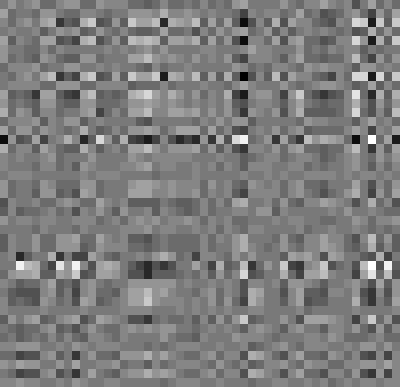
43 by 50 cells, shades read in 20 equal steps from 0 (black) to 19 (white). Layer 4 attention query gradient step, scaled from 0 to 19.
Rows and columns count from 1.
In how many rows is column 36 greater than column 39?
15
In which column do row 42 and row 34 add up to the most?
19
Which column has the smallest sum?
31
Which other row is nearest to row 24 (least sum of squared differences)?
38
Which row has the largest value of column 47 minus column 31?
30
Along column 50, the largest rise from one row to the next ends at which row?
17
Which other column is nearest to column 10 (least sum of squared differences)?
49
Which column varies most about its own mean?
47
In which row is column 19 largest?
11
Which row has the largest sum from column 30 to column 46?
16
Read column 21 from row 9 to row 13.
2 10 10 10 10
